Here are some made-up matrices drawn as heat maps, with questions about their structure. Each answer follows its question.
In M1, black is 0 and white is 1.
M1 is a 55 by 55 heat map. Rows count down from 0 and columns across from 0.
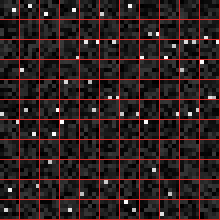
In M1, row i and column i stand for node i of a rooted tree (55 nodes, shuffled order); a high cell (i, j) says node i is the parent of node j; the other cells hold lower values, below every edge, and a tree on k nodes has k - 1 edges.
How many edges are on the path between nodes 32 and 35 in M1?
6
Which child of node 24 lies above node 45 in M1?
52
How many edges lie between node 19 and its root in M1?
4
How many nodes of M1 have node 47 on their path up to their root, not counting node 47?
6
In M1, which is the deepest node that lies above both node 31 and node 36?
30
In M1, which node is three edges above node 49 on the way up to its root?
10
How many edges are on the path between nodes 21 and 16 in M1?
4
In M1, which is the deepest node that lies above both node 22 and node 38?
48
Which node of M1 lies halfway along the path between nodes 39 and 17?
33
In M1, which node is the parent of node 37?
8
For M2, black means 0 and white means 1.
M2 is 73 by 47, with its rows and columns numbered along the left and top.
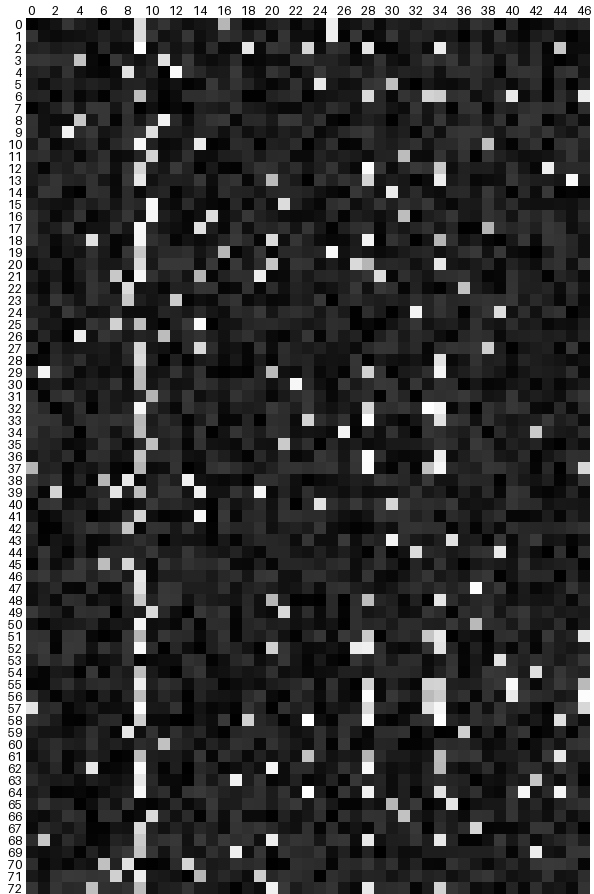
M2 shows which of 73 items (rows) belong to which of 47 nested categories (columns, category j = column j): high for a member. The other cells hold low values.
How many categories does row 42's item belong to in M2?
1
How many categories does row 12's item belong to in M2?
4
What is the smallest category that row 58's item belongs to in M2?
18
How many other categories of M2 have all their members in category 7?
3
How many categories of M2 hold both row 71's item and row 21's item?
4
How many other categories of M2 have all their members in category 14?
5
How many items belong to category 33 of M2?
7
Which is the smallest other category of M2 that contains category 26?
42
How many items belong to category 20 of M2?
9
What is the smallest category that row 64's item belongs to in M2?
41
